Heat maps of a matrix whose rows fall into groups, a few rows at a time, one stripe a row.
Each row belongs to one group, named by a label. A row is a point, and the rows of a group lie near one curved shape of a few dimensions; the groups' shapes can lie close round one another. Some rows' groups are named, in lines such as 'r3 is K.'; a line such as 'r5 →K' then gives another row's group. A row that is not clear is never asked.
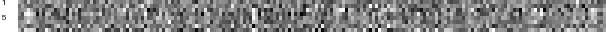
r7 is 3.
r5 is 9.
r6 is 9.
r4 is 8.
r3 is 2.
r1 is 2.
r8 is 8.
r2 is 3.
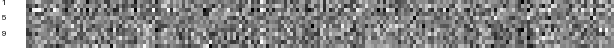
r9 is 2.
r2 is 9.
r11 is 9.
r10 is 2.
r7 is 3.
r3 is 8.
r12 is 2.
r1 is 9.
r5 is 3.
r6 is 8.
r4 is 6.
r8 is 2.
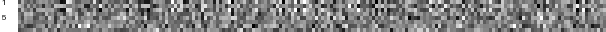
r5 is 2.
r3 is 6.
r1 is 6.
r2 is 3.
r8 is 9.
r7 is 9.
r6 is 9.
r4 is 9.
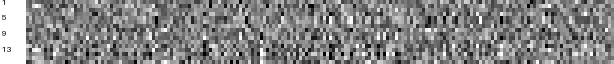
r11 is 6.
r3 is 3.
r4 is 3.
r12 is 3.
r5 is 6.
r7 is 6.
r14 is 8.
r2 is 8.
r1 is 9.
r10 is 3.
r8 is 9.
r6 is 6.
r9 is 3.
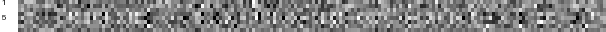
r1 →9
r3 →3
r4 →2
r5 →6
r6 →2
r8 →6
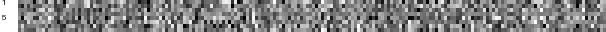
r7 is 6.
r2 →9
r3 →6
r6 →2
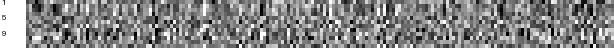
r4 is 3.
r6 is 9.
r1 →9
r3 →3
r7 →3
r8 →2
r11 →9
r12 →3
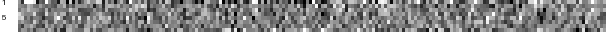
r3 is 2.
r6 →3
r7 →9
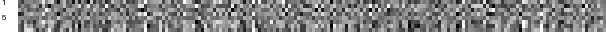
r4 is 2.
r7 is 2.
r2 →3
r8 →8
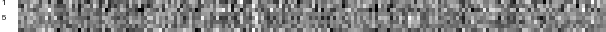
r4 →9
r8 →6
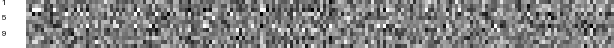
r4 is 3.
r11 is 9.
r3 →8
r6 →2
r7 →3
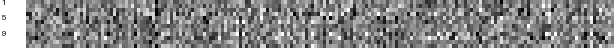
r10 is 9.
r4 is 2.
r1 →6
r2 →2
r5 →8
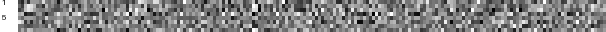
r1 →2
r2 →8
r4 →3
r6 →3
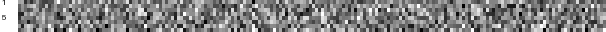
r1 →3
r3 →3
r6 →9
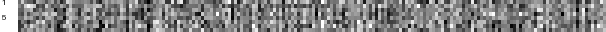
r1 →6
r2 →8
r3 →9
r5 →9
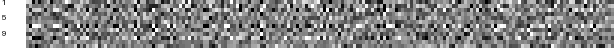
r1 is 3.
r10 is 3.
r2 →6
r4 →3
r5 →2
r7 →8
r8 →3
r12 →9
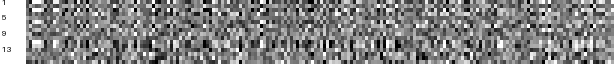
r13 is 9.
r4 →9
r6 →8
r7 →3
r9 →3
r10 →6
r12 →8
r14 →3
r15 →2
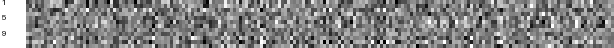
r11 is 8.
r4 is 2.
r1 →6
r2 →6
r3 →3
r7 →9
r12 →2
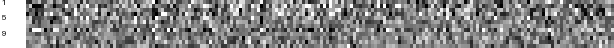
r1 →2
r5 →3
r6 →3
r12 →2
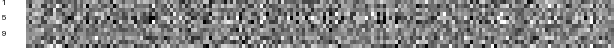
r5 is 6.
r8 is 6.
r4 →9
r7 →3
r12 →6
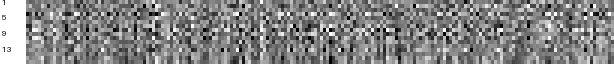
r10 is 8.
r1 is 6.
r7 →2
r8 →8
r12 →9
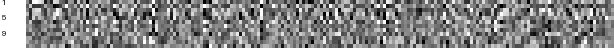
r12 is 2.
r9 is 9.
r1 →8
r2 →3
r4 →8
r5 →9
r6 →3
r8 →3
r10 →3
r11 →3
